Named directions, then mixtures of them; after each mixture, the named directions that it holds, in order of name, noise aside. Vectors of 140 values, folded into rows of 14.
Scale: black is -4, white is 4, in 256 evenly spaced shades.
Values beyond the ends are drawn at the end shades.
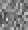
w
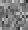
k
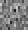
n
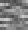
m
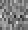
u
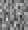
n, u, w.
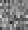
m, n, u.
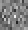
n, u.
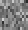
k.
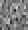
n.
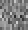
u.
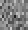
k, u.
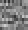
m, u.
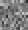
k.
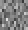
n, w.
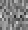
u.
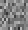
k, u, w.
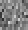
m, u, w.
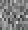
u.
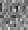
n.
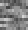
m.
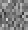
w.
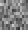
k, n.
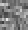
k, m, w.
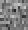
m, n.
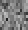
k, w.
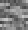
m.
